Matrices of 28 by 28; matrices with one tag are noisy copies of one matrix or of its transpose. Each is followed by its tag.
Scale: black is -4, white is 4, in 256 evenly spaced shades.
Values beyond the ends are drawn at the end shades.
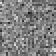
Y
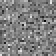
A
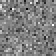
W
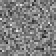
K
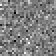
W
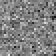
A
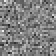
W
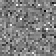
K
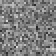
Y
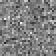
A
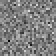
K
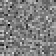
W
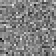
Y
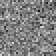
A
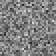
K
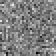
Y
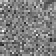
W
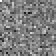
Y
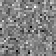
A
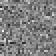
W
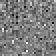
W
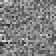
W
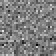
W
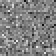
Y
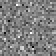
K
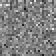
W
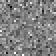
W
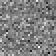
A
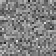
A
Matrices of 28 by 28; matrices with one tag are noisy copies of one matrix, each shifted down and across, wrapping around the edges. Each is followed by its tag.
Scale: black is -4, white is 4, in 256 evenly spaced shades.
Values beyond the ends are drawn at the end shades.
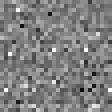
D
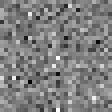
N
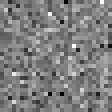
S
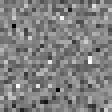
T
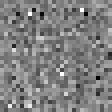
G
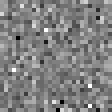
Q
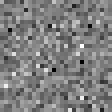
N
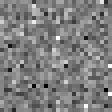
S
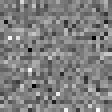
D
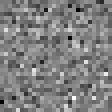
T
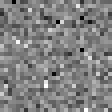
T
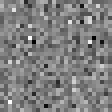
G
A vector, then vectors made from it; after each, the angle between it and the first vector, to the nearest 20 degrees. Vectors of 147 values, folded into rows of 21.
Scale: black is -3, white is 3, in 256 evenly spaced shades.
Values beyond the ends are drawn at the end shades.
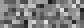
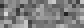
140 degrees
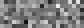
40 degrees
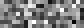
20 degrees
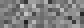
40 degrees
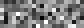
60 degrees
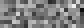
20 degrees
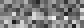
120 degrees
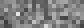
80 degrees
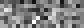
80 degrees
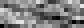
60 degrees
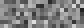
20 degrees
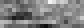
100 degrees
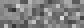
60 degrees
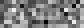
140 degrees
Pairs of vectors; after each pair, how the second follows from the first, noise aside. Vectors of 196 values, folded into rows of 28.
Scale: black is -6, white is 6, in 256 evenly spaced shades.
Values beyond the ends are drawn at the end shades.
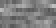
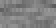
negated, shrunk.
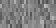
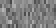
reversed.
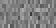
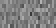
copied.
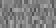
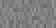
negated, shrunk.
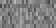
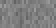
negated, shrunk.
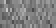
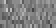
copied.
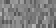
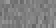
negated, shrunk.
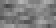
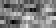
wrapped around, scaled up.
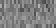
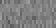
reversed, shrunk.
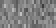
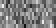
wrapped around, scaled up.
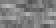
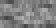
wrapped around, negated.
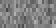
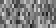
wrapped around, scaled up.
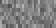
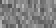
copied.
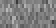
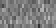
reversed.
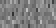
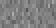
negated, shrunk.
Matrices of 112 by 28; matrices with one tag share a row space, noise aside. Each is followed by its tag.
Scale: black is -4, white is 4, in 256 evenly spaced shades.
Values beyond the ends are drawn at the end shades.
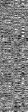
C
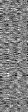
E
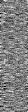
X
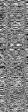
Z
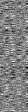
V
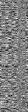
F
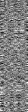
Z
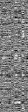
C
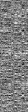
C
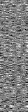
V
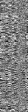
F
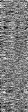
X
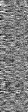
X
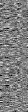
E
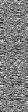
Z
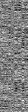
C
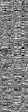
C
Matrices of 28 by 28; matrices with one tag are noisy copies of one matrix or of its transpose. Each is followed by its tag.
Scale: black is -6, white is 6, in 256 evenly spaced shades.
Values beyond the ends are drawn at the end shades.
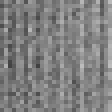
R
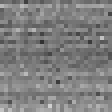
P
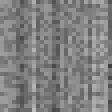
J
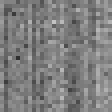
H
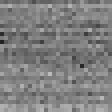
P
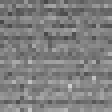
R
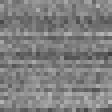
J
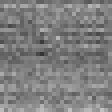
P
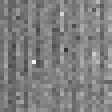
R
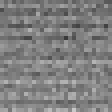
R
